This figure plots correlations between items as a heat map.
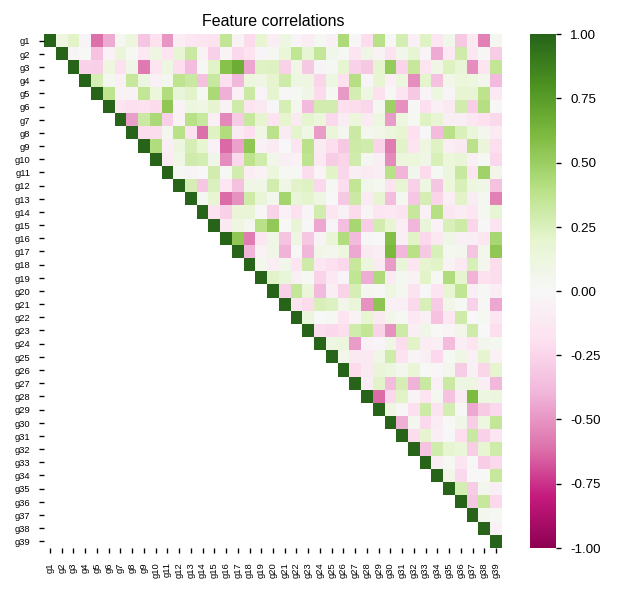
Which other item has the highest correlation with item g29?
g21
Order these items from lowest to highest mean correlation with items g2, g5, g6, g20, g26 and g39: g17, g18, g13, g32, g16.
g18, g13, g32, g16, g17
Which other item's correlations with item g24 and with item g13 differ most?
g27
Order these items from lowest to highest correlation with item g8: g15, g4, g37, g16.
g37, g15, g4, g16
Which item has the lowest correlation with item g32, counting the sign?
g4
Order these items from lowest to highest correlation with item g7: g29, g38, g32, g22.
g38, g22, g32, g29
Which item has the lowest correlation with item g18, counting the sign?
g16
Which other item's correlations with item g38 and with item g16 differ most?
g1
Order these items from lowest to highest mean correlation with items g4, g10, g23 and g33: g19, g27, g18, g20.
g20, g19, g18, g27
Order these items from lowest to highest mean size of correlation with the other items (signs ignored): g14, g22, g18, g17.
g22, g14, g18, g17
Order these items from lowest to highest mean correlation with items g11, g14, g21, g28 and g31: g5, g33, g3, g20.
g3, g20, g33, g5
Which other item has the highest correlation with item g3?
g17
